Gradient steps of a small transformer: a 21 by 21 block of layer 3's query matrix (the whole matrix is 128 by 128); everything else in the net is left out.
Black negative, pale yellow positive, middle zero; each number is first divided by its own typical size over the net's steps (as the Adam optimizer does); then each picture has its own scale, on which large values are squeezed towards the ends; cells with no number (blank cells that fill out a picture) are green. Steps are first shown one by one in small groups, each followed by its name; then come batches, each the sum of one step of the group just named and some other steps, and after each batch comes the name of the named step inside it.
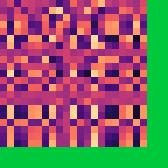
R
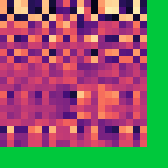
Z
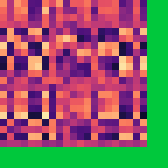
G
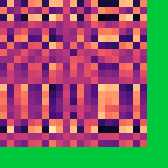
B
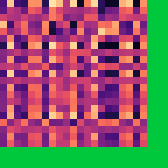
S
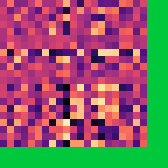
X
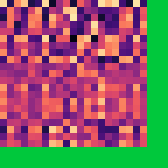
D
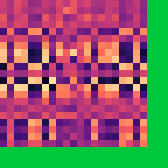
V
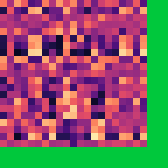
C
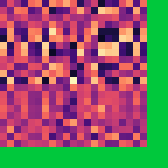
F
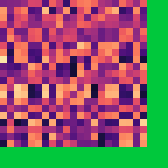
V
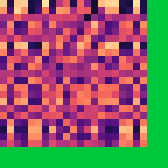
D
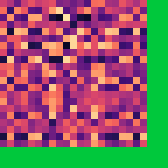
R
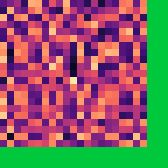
F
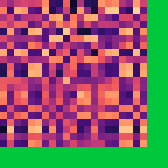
Z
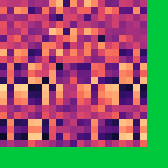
V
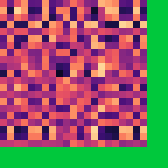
R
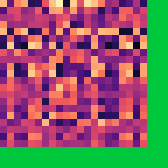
S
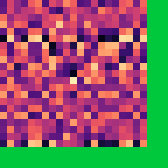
F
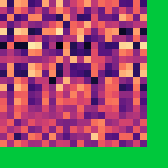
C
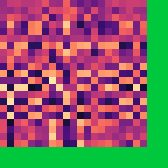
V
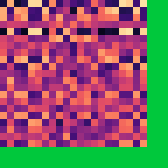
F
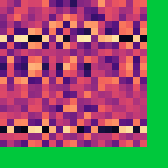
D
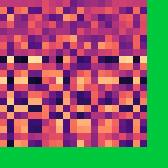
G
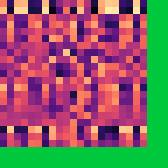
Z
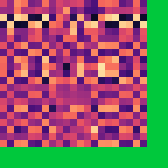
C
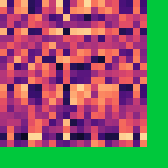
X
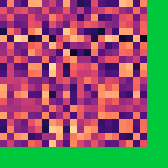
B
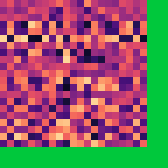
X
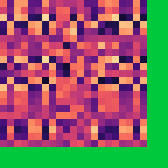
V
